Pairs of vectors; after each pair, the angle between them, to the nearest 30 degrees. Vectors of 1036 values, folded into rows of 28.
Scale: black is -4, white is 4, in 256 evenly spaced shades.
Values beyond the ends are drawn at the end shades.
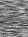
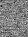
120 degrees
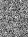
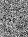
60 degrees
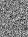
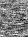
60 degrees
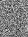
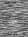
90 degrees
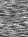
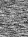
150 degrees
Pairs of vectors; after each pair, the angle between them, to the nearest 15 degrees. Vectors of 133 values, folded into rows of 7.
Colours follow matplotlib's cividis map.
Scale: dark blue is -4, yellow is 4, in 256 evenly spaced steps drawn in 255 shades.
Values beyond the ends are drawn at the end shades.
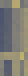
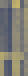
30 degrees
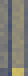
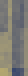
150 degrees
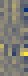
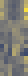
135 degrees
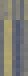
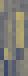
90 degrees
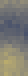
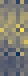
135 degrees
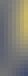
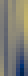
45 degrees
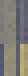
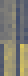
15 degrees
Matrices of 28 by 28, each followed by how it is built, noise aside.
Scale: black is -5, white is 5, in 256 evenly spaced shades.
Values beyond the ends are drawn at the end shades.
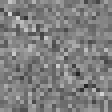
banded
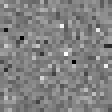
sparse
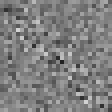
banded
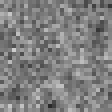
smooth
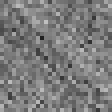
Toeplitz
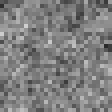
smooth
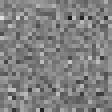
uneven rows
